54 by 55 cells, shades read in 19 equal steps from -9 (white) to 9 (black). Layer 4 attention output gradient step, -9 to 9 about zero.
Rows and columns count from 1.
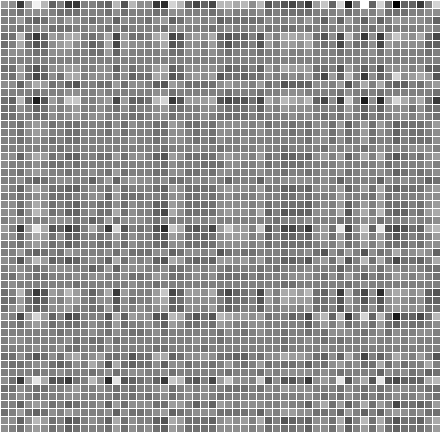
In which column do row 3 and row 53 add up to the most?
36
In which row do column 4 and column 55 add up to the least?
1
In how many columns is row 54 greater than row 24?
7
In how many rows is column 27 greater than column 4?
25
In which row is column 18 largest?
13
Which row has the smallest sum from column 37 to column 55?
10
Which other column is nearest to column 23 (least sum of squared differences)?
6
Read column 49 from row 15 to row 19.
0 0 0 0 0
